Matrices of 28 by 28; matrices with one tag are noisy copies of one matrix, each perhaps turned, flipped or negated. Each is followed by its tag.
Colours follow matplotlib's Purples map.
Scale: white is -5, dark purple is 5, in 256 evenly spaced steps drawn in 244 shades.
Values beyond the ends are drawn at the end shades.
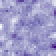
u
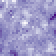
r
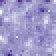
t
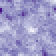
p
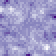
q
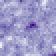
p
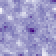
p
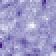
p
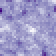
p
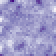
t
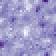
p
